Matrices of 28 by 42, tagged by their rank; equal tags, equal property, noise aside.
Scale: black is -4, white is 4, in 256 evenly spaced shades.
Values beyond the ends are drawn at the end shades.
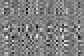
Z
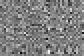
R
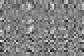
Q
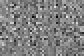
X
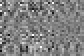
Q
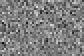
R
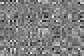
Q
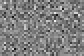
X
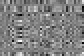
Z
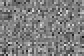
R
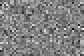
R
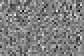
R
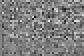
X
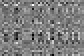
Z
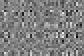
Z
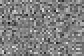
R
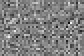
X
